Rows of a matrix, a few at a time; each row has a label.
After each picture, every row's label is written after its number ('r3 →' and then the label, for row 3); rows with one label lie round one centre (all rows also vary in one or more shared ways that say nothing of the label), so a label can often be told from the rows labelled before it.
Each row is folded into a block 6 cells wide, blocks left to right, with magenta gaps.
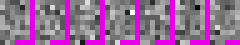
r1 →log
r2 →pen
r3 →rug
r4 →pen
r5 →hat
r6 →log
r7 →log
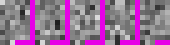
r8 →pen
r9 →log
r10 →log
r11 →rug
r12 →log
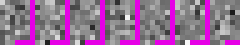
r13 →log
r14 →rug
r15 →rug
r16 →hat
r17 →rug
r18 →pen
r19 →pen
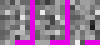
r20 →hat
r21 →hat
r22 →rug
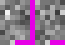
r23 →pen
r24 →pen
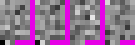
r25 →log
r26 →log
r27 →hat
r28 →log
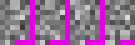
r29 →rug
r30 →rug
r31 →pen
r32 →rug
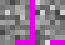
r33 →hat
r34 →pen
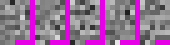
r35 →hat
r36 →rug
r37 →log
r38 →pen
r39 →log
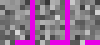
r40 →rug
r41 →hat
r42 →pen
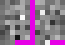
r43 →hat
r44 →pen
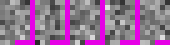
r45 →rug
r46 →log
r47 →rug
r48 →log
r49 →rug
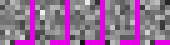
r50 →rug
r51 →pen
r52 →rug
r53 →log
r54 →rug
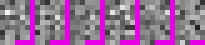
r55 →hat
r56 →hat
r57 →hat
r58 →hat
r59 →rug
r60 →rug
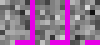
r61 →pen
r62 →hat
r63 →pen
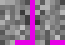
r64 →pen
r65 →rug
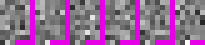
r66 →log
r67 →pen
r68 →hat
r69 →rug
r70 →log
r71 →pen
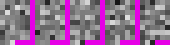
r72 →pen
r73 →hat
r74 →rug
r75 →hat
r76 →hat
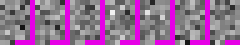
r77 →rug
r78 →rug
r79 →log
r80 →pen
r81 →hat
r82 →rug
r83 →log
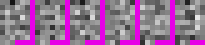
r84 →hat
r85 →hat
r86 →hat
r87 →rug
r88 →log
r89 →hat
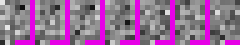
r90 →log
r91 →log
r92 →log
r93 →log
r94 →pen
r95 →hat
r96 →pen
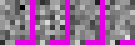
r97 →log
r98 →hat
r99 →rug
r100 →rug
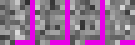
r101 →rug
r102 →log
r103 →log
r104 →pen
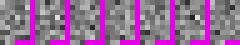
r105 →log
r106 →hat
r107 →rug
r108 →hat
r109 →log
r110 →hat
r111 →log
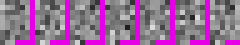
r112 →log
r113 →log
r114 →rug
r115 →rug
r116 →rug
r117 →hat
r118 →log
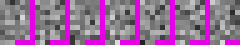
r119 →hat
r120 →rug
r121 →log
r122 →pen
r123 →log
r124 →rug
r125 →pen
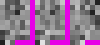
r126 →log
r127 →log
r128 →pen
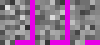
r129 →hat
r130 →rug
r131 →log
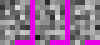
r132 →hat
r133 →hat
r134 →hat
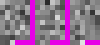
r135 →pen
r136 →hat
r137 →pen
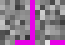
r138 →log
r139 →pen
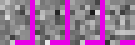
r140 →pen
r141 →pen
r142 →pen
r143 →log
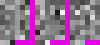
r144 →rug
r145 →pen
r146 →hat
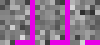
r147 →rug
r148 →rug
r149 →pen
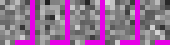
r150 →rug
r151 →hat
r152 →log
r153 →pen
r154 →rug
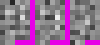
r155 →hat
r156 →hat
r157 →log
